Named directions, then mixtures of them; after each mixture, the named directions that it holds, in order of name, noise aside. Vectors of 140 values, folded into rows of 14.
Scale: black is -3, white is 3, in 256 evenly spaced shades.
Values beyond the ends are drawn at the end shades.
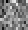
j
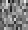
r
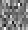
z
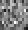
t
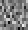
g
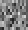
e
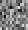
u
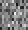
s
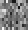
j, s, u.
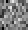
e, j, t.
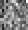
j.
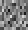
e, g.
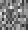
u.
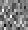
e, g, z.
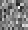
s, u.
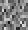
e, g, r.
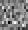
g, t.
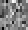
e, j, u.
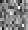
j, u.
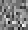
g, s.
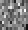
t, u.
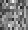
j, s.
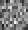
j, t.
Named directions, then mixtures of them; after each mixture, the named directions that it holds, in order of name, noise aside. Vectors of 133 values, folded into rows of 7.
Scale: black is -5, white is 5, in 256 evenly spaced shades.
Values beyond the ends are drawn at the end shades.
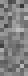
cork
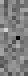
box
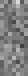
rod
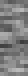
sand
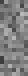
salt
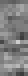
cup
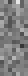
cork, rod.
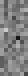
box.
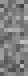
cork, sand.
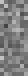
cork, salt.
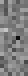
box.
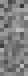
cork.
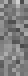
rod.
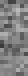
cork, cup, sand.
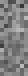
cork.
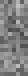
cup, rod.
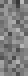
rod.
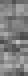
cup.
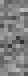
box, sand.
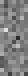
box.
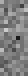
box, cork.
